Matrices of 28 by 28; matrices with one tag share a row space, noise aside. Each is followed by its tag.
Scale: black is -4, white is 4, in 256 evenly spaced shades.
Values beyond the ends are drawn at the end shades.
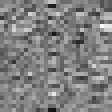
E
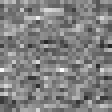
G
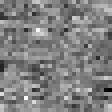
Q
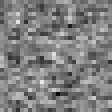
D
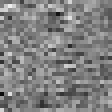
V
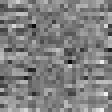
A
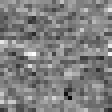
A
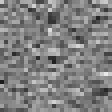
E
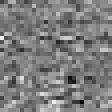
V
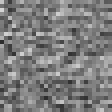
V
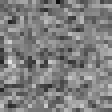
V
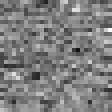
Q
